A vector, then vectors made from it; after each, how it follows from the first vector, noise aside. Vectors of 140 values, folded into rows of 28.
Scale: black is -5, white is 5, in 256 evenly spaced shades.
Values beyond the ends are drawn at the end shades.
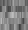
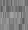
shrunk.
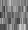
wrapped around.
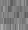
wrapped around, shrunk.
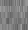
wrapped around, shrunk.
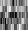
negated, scaled up.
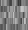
wrapped around.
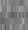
negated, shrunk.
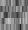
wrapped around.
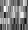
wrapped around, negated, scaled up.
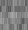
shrunk.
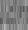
wrapped around, shrunk.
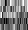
wrapped around, negated, scaled up.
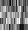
wrapped around, negated, scaled up.
